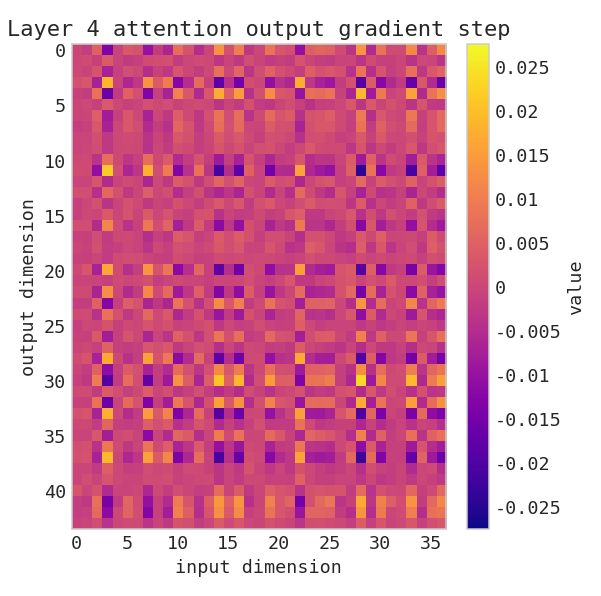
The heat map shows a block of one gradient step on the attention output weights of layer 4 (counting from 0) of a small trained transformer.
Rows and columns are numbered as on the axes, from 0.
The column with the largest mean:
22
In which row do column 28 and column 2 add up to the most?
30
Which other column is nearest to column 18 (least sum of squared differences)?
32
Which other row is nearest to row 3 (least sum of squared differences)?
28
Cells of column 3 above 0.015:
6
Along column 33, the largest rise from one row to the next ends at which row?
4
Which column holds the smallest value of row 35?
7
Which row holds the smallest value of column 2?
11
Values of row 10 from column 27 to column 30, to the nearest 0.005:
0.005 -0.01 0.005 -0.005
